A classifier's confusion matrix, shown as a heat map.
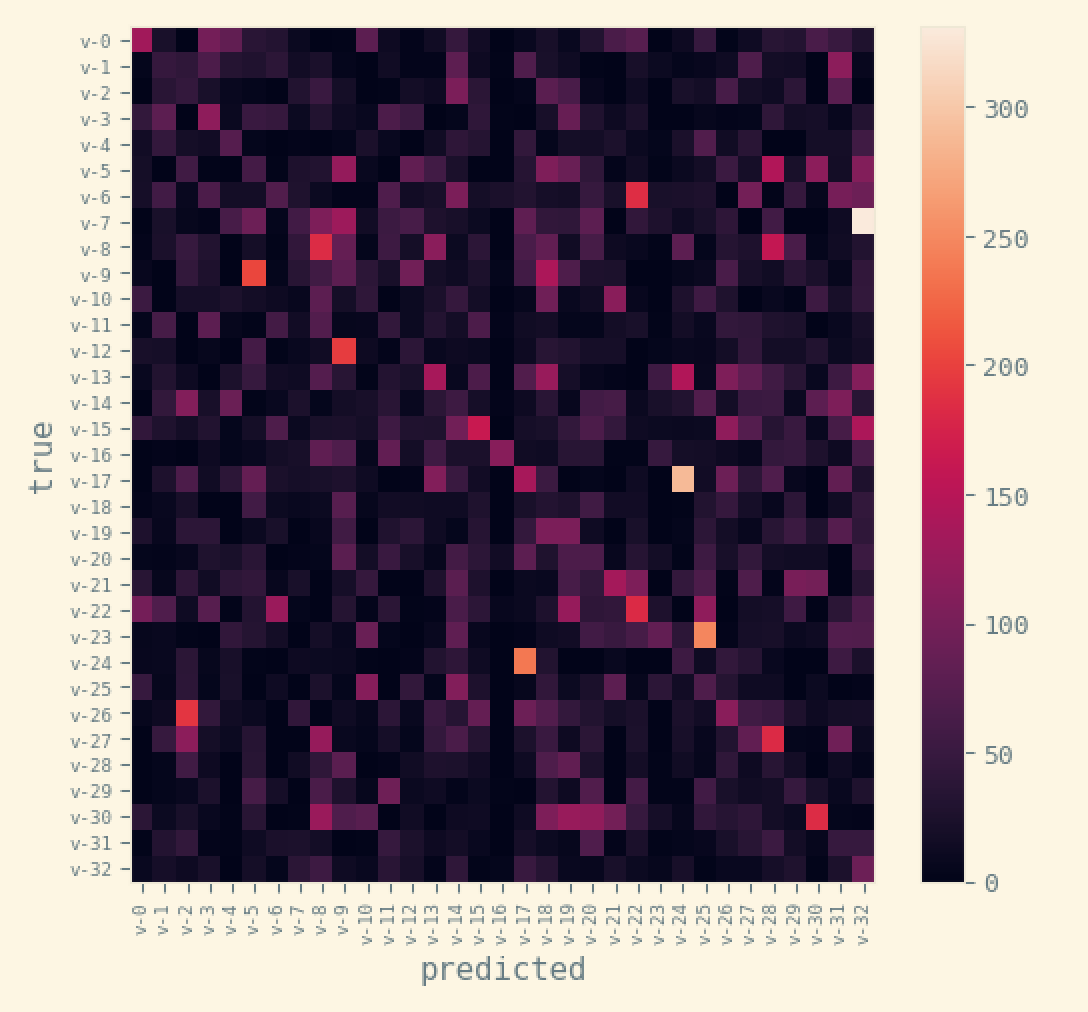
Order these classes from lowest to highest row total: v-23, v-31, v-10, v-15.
v-31, v-10, v-23, v-15
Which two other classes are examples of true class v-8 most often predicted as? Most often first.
v-28, v-13
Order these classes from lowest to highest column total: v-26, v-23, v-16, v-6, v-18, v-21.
v-16, v-23, v-6, v-21, v-26, v-18
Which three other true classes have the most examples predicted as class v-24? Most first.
v-17, v-13, v-8
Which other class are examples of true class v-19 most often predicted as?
v-18
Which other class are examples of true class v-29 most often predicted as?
v-11
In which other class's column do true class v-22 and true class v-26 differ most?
v-2
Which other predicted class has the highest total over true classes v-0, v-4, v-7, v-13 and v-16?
v-32
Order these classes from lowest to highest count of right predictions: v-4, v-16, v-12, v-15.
v-12, v-4, v-16, v-15
